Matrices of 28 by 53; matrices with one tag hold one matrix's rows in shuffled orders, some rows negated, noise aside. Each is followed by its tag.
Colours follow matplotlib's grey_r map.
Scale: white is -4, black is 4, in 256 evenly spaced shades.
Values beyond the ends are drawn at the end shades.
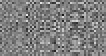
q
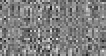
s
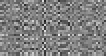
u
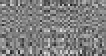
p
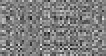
p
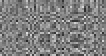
q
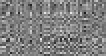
p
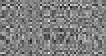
p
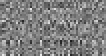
p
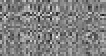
s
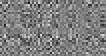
s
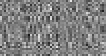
s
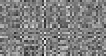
u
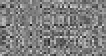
p
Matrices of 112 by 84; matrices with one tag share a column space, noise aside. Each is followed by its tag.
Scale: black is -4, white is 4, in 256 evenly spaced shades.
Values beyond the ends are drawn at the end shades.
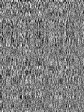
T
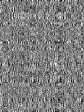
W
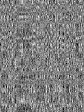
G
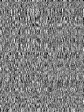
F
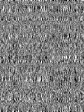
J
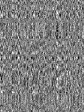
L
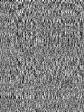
T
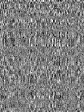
T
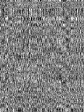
F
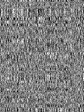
F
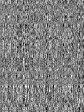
G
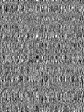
J
